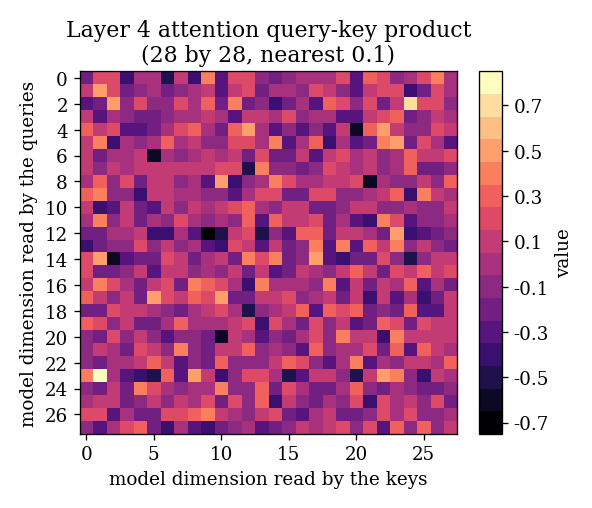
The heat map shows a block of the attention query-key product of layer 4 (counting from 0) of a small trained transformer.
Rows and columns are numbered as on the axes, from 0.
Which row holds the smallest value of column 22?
20
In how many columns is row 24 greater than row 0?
11
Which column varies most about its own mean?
1
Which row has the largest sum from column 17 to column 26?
2
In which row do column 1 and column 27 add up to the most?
23
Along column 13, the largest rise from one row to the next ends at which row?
14
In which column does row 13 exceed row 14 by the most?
19
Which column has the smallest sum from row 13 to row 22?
21
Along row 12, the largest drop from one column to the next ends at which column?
24
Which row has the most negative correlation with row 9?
18
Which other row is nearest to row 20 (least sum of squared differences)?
27
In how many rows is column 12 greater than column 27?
14
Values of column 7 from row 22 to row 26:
-0.3 -0.3 -0.1 0.1 0.2
